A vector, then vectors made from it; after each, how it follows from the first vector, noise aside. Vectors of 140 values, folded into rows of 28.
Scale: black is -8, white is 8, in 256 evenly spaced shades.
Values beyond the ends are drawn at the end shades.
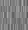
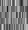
wrapped around, scaled up.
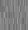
wrapped around, shrunk.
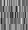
wrapped around, negated, scaled up.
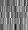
wrapped around, scaled up.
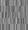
wrapped around.
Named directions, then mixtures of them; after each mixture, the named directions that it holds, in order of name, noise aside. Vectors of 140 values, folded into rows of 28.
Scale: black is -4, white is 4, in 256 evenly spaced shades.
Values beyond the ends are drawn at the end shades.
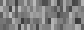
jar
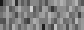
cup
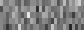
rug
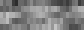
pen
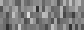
rug.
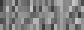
cup, jar.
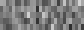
jar, rug.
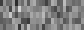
cup, jar.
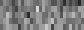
pen, rug.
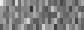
cup.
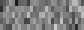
cup, pen, rug.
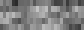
pen.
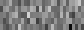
rug.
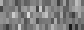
pen, rug.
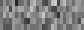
cup, jar, rug.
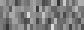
jar, rug.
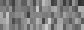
jar, pen, rug.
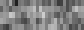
jar, pen, rug.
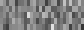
jar, rug.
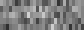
jar, pen, rug.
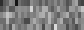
cup, pen.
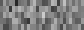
cup, jar, rug.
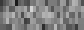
cup, pen, rug.
